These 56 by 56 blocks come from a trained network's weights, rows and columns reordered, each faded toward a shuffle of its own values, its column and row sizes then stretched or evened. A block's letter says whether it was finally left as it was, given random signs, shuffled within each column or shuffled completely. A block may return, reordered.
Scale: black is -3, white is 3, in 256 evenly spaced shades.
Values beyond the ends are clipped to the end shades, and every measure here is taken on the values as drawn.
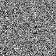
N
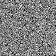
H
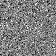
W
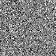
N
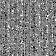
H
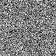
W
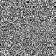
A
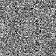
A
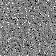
W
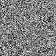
A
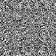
A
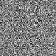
A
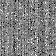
H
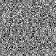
A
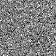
H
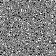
W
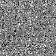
N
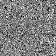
N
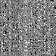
A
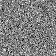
W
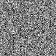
H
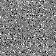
N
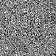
A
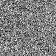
W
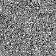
H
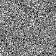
N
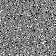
W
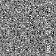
A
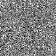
N
